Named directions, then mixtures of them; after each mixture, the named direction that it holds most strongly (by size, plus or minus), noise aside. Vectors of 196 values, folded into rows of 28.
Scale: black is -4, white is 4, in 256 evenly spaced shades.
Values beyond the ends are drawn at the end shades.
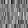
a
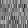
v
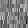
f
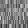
f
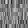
a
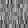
f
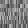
f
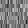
f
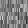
f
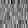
a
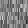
f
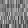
f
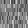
f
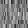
a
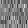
v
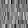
a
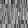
a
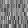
v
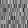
v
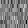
v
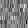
v
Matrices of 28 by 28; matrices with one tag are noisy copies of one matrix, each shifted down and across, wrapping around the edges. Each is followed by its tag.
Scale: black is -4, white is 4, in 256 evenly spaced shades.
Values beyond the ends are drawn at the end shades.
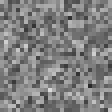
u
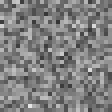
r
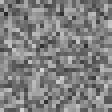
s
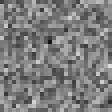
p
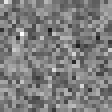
u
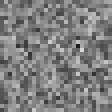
s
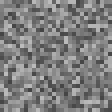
p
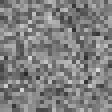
r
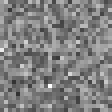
u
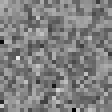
u
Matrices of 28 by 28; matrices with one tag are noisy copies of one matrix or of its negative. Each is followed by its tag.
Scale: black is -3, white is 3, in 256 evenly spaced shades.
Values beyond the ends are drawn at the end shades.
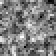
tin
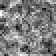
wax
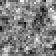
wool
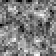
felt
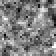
wool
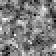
wool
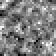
wax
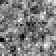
tin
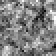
wool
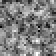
felt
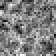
wax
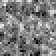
felt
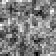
felt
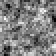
wool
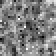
tin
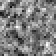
wax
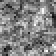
wool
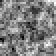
tin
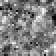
wool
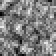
wax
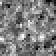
tin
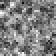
wax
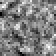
wax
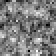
felt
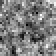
tin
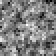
tin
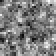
tin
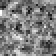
wax
